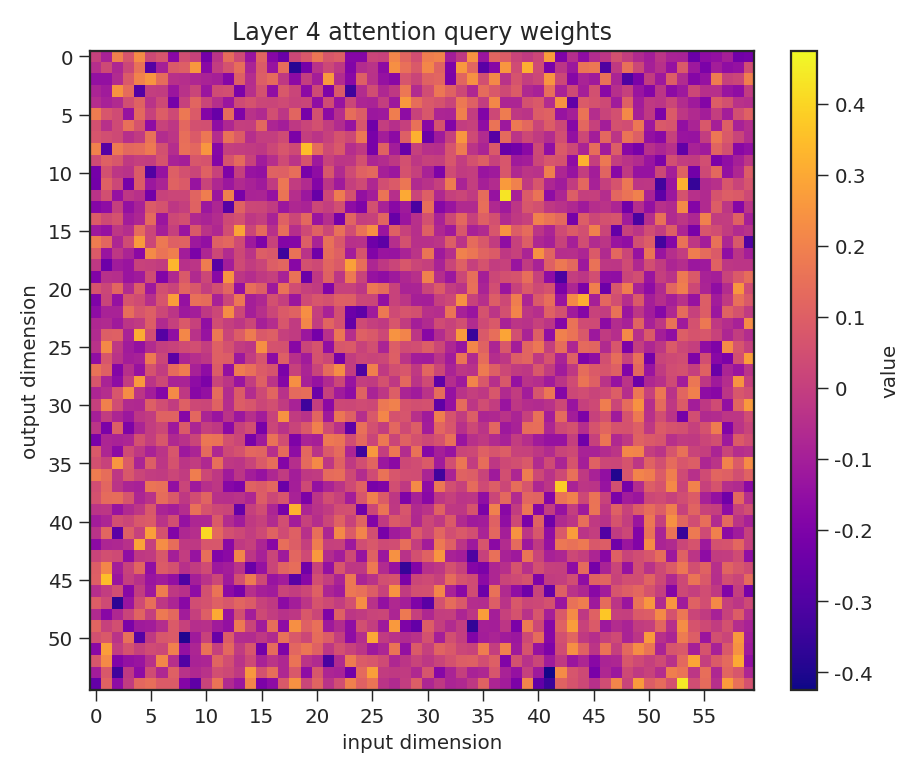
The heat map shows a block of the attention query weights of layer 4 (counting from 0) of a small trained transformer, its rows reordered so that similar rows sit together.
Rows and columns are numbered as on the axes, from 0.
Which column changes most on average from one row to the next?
17
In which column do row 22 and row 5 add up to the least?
51
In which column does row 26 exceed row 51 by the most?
59
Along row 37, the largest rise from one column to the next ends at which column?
42
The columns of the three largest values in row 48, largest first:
46, 11, 35
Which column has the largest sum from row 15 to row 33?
22
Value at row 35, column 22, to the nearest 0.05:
0.1
